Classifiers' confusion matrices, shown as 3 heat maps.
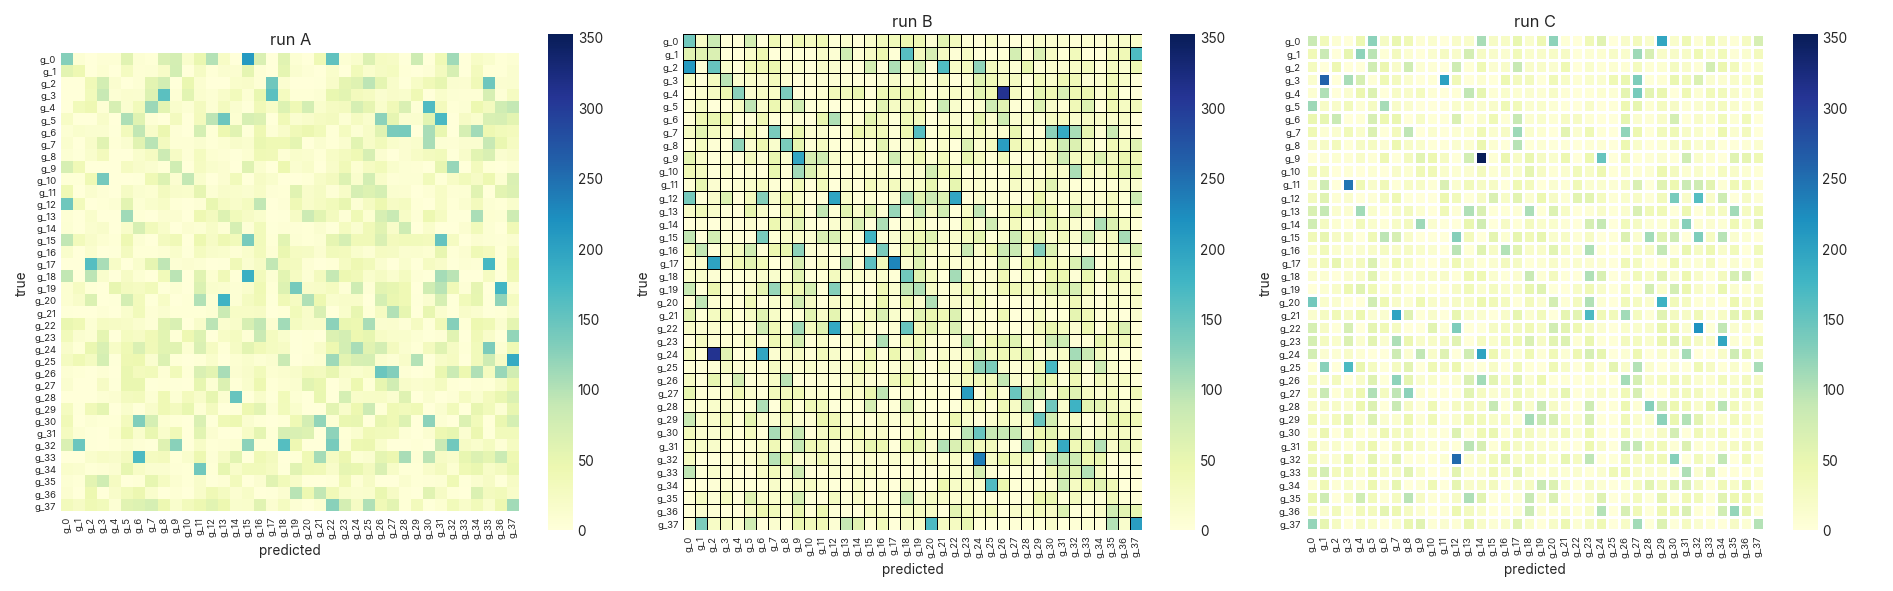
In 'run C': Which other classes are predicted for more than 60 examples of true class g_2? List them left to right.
g_5, g_8, g_12, g_17, g_33
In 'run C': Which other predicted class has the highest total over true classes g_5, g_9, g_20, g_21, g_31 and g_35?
g_14
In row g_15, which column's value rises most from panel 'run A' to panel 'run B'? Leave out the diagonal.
g_6
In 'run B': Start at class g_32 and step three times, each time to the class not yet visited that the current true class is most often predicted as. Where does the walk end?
g_0
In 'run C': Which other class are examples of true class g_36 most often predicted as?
g_35
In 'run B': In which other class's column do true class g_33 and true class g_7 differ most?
g_19
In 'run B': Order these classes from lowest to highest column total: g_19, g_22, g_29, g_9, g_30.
g_22, g_29, g_19, g_30, g_9
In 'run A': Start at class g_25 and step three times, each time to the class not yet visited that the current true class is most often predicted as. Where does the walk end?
g_32
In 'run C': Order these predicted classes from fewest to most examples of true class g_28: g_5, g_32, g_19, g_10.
g_32, g_10, g_5, g_19
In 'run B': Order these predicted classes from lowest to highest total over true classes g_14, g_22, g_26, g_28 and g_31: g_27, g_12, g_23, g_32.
g_27, g_23, g_12, g_32
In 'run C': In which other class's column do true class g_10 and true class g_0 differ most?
g_29
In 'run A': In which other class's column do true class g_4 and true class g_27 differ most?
g_30
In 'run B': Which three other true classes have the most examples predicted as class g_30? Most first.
g_25, g_28, g_7
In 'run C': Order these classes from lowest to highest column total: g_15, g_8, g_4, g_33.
g_33, g_15, g_4, g_8
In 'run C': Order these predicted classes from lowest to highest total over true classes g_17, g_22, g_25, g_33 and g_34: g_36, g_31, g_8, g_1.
g_36, g_8, g_31, g_1
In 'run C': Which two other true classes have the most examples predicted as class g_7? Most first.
g_21, g_26
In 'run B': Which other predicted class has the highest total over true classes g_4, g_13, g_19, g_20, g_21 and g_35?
g_26
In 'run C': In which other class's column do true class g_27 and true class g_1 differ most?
g_8
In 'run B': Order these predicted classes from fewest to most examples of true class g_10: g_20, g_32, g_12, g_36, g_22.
g_12, g_22, g_36, g_20, g_32
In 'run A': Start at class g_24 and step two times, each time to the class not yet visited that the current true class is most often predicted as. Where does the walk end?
g_3
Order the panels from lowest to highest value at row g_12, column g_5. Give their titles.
run C, run B, run A
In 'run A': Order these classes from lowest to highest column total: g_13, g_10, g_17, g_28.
g_10, g_17, g_28, g_13
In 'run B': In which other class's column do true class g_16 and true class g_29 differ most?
g_9
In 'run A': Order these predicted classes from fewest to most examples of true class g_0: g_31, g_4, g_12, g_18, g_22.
g_4, g_31, g_18, g_12, g_22
